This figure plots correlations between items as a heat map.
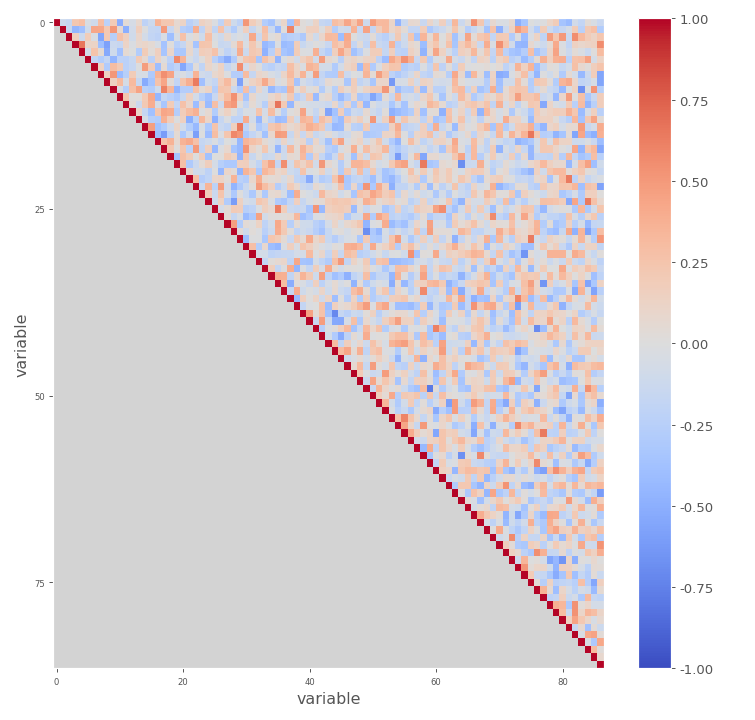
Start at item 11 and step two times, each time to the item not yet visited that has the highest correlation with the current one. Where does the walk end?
25
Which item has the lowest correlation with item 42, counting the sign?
45
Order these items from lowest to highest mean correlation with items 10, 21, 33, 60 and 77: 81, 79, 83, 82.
79, 82, 83, 81
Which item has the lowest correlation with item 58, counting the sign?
64
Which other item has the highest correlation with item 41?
60
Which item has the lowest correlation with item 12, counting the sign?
43
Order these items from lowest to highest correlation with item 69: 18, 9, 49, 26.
18, 49, 9, 26
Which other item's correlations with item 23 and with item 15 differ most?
28
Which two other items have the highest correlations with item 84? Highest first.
24, 49
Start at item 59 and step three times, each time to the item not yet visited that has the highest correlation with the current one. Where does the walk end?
62
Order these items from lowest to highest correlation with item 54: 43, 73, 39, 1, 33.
39, 1, 33, 43, 73
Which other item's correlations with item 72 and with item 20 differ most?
80
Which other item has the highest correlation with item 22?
8
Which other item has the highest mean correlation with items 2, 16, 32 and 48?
44
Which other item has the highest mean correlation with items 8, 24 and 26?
22
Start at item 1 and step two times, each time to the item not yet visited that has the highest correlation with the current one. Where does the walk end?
73
